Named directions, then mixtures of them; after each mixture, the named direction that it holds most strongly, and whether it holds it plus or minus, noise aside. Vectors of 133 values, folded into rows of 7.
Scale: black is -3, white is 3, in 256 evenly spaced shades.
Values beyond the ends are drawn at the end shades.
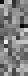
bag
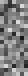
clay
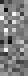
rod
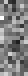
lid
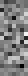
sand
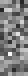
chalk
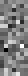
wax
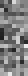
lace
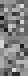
wax, minus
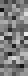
sand, plus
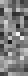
chalk, plus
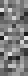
sand, minus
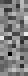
chalk, minus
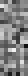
lace, minus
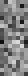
lid, minus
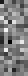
rod, plus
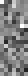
bag, minus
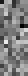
bag, plus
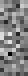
chalk, minus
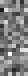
chalk, plus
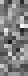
bag, minus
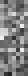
lace, minus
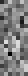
bag, plus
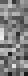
lace, minus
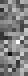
lid, minus
